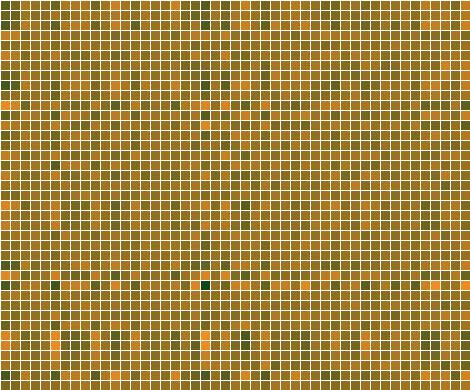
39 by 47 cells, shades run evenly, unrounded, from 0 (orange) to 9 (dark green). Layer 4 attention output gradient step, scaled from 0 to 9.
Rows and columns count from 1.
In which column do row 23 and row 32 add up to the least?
6
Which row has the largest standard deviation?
29
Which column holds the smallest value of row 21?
1
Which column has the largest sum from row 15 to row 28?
25
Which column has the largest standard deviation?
21
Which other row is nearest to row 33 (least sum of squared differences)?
10
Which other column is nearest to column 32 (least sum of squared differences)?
17
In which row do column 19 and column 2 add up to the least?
11
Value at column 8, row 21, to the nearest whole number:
5
